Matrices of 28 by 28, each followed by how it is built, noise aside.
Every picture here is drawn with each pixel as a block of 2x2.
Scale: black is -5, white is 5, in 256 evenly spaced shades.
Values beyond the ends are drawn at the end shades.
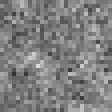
smooth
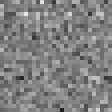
uneven rows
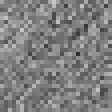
Hankel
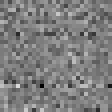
uneven rows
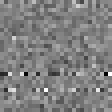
uneven rows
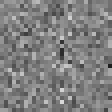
uneven columns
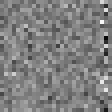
uneven columns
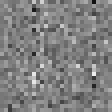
uneven columns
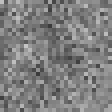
smooth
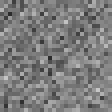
Hankel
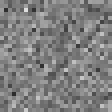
Hankel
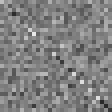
diagonal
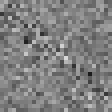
banded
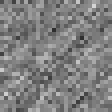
Hankel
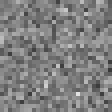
noise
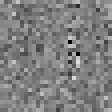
uneven columns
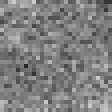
smooth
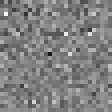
uneven rows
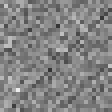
Hankel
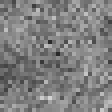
smooth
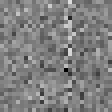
uneven columns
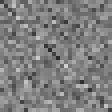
diagonal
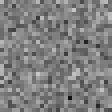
noise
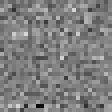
uneven rows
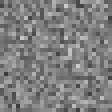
noise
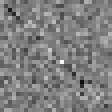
diagonal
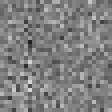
uneven columns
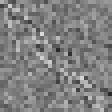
banded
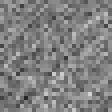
Hankel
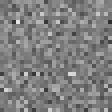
uneven rows
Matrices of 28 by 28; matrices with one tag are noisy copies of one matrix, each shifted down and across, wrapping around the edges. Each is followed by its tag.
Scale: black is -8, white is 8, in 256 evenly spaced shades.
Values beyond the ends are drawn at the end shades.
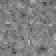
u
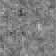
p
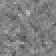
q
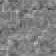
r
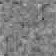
r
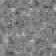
r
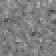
u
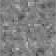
u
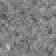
q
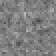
u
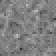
r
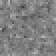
u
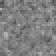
q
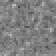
r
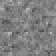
r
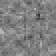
p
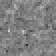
r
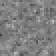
r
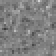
r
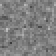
r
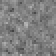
q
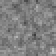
p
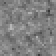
p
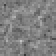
r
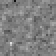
r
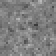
q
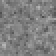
q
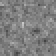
u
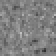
u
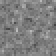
r
